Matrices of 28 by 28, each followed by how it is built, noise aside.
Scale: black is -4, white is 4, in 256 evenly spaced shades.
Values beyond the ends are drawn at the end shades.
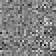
low rank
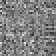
low rank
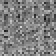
blocks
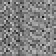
repeating rows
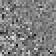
lower triangular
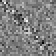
banded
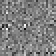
low rank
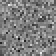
noise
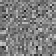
low rank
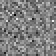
repeating rows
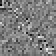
banded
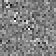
banded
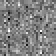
uneven columns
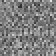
blocks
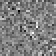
block diagonal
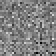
low rank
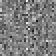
uneven columns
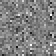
uneven columns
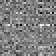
low rank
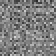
blocks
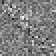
banded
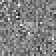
block diagonal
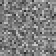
repeating rows
